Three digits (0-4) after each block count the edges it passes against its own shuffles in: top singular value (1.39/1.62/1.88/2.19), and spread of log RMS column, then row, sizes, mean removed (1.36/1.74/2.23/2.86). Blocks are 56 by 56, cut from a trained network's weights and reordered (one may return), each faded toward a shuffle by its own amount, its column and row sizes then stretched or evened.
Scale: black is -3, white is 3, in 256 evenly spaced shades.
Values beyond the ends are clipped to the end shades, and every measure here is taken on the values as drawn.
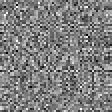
4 0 1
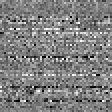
2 0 4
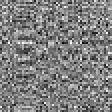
4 0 2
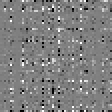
1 4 4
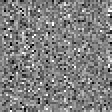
0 3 0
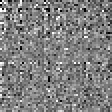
1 2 3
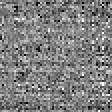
1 3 1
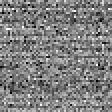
2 2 0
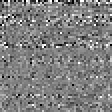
0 0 4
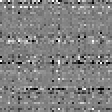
2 3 4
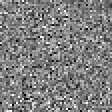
0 1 1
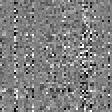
1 4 2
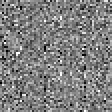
0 3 0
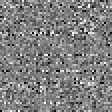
0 0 4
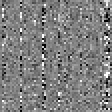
2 4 0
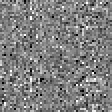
1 3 1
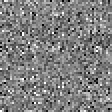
0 2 2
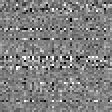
4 2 4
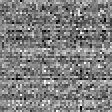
3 3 0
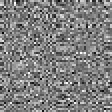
4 0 2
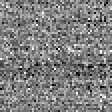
1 1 1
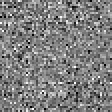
2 1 1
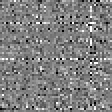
2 2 4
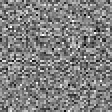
4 0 1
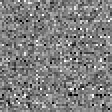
0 0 3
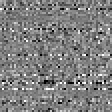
1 0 4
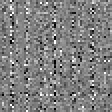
0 4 1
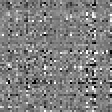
1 4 3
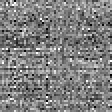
2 3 0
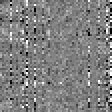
4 4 1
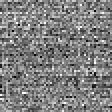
2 0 0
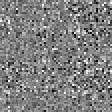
0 3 2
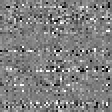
0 3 4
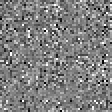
0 3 2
